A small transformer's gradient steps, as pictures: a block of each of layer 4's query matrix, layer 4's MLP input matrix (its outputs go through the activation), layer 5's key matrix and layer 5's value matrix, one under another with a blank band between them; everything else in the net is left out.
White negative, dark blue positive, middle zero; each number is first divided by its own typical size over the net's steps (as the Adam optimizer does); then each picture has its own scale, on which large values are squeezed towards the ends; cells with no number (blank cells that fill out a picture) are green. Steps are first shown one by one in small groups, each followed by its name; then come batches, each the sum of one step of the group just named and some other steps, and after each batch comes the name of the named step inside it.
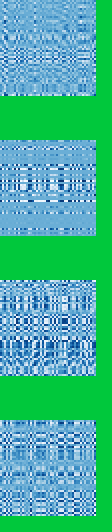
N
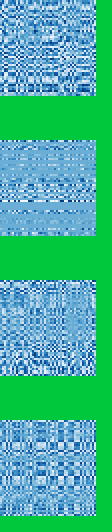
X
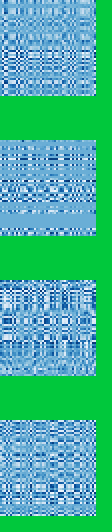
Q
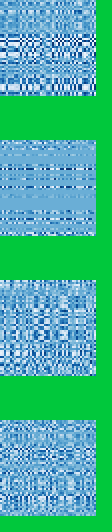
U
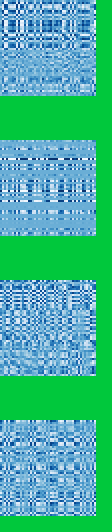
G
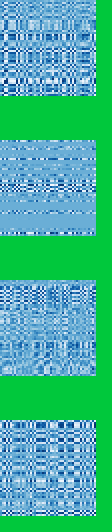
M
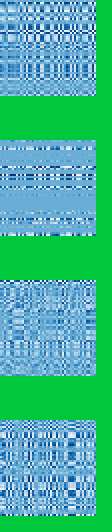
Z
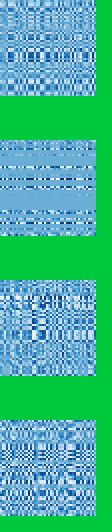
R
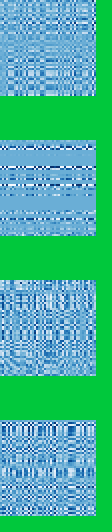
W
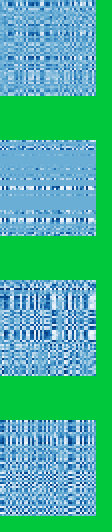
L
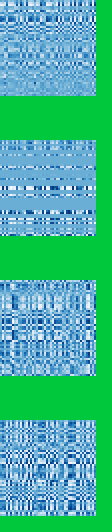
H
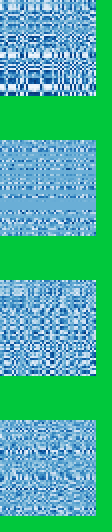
U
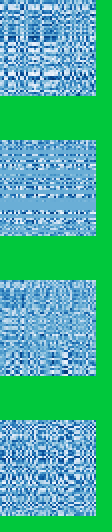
R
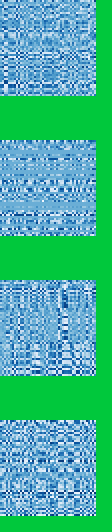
Q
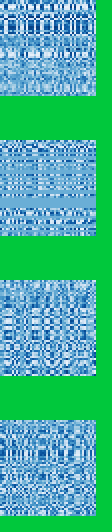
L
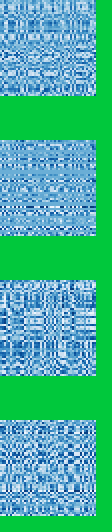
Q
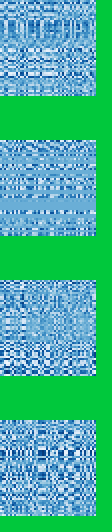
R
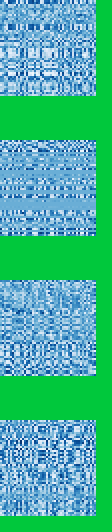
U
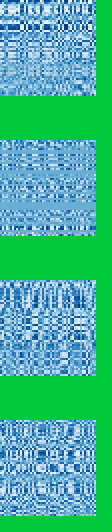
U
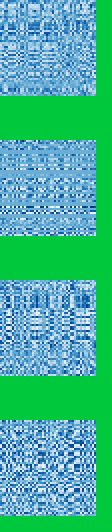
L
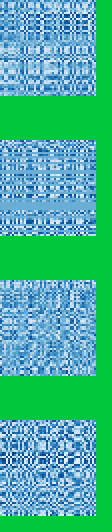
R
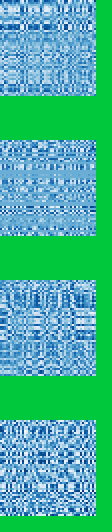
Q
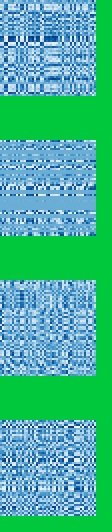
W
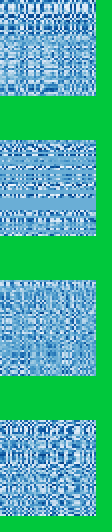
W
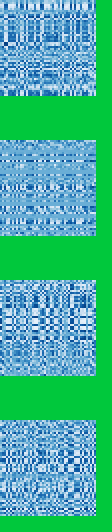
M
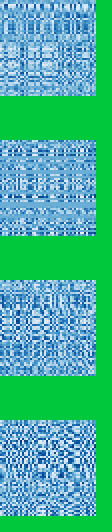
N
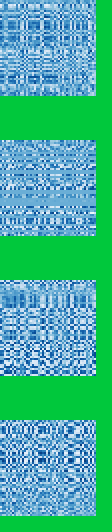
W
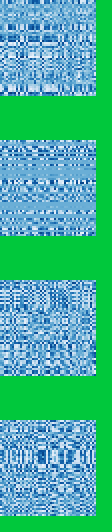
Q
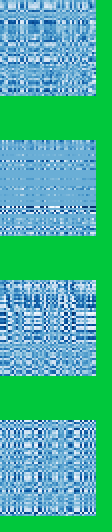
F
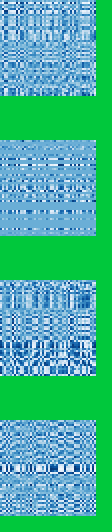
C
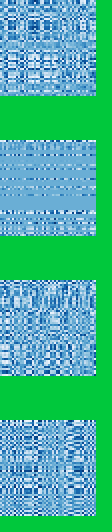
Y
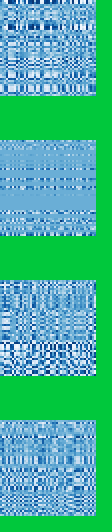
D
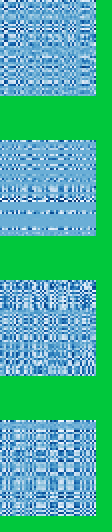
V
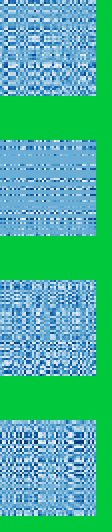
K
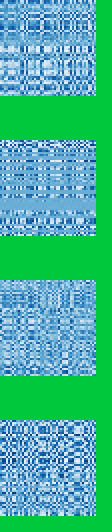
K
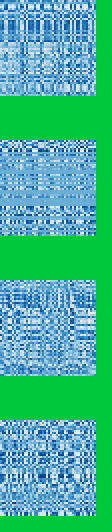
F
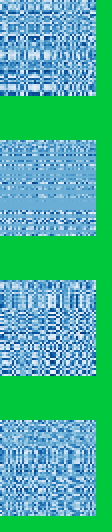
Y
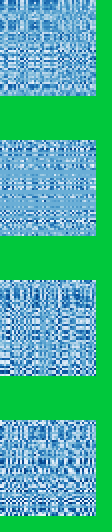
Y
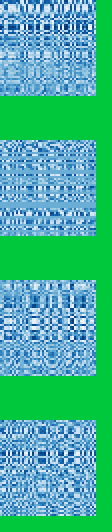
V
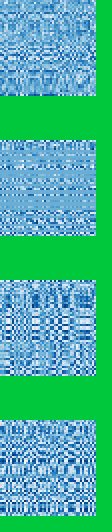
Y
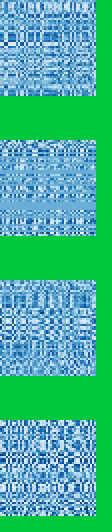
C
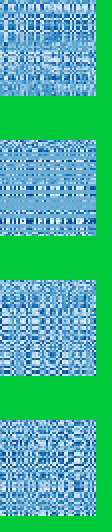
K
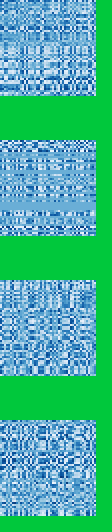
C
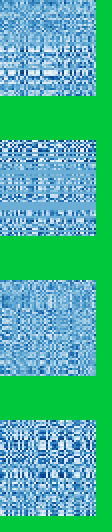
V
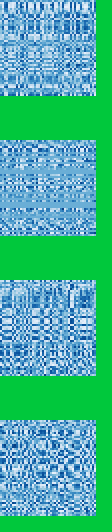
C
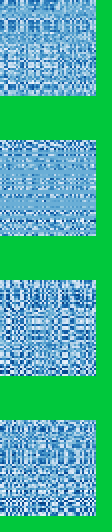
Y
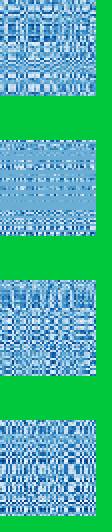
D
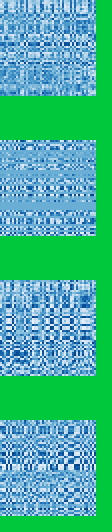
C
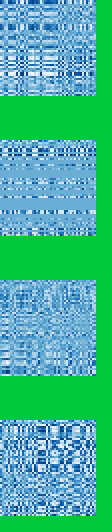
Y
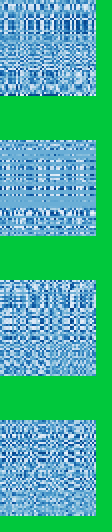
K
